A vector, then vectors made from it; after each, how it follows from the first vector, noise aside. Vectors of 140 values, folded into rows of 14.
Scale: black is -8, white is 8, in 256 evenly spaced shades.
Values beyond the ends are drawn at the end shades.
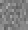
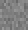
wrapped around, shrunk.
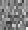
reversed, scaled up.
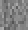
sign-scrambled.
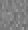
wrapped around, shrunk.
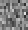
wrapped around, negated, scaled up.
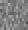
sign-scrambled.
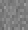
wrapped around, shrunk.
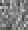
wrapped around, scaled up.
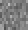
copied.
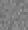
wrapped around, shrunk.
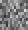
wrapped around, scaled up.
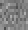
copied.
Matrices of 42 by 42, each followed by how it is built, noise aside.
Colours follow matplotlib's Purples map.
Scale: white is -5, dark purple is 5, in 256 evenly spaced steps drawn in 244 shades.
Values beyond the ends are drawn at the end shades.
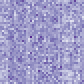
blocks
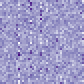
uneven columns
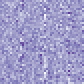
uneven columns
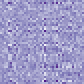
low rank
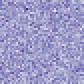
noise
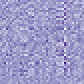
low rank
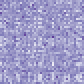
blocks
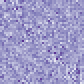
block diagonal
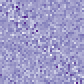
banded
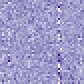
uneven columns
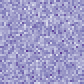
noise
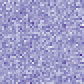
repeating rows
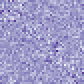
block diagonal
